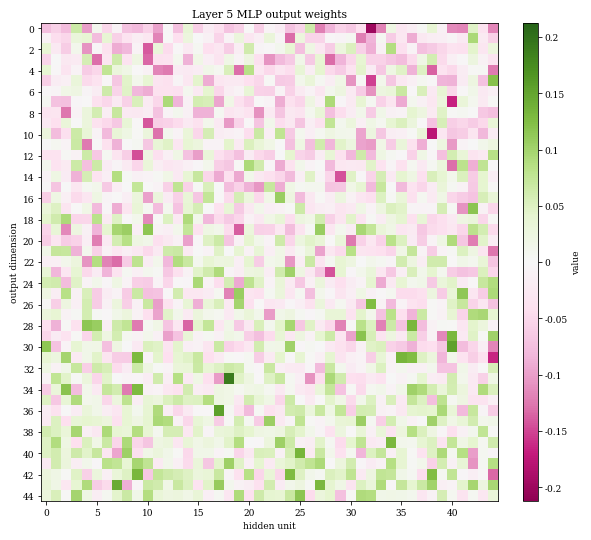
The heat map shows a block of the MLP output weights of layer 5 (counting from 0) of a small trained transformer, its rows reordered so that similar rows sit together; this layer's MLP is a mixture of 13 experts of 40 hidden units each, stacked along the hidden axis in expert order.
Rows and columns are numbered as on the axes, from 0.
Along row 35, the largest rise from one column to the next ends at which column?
39
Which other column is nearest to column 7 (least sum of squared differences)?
27
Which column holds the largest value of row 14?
7
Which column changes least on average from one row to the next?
26
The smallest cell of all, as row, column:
0, 32
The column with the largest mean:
3
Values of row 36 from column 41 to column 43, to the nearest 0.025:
-0.075 0.075 0
